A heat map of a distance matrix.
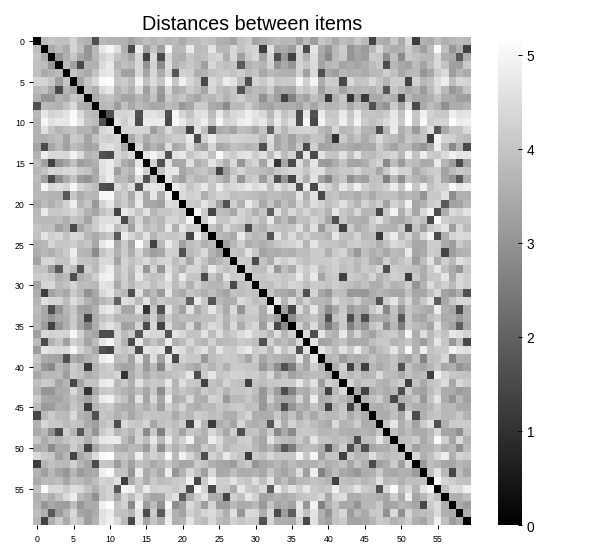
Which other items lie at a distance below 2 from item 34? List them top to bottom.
7, 40, 43, 45, 50
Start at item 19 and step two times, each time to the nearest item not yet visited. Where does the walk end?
4
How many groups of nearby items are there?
15
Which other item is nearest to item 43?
7
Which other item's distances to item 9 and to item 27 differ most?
30
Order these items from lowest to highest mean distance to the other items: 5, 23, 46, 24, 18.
46, 23, 24, 5, 18
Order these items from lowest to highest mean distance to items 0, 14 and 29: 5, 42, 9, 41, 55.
42, 9, 5, 41, 55
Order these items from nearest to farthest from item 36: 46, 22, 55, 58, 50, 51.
46, 50, 22, 55, 58, 51
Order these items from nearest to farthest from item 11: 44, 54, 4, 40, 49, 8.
8, 40, 4, 44, 54, 49
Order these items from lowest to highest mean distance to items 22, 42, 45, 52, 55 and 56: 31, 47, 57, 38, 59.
47, 31, 57, 59, 38
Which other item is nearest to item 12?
41
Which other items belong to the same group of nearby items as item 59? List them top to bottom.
1, 13, 31, 37
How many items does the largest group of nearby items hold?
6
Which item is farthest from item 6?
10
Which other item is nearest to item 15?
33
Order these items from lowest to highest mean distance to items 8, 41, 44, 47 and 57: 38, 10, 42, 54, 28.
54, 42, 28, 38, 10
